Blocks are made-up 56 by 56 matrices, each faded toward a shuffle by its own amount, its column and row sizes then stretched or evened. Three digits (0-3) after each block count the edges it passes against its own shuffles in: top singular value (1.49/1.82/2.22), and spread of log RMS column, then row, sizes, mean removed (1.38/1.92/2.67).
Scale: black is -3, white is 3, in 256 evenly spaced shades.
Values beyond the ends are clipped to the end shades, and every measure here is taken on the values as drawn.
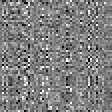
3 3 1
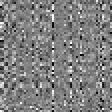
3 3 0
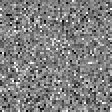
0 0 1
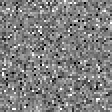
0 0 0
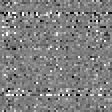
0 1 3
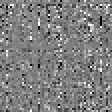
0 3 2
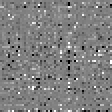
1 2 3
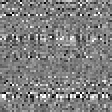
3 0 3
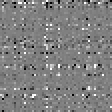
2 2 3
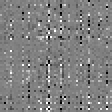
3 3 2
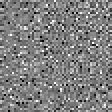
3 0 0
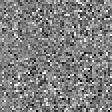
0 1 1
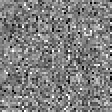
2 1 0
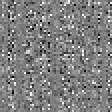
1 3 1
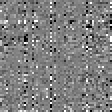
2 3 2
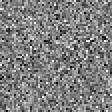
0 0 0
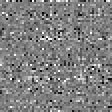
1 1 3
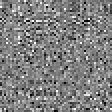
2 1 1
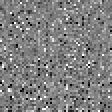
1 2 1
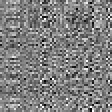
3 3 1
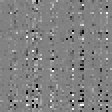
2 3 2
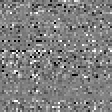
0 1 3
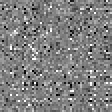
1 2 2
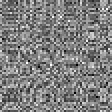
3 1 1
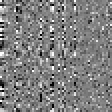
3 3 0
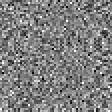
2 0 0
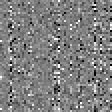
2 3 0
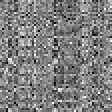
3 2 0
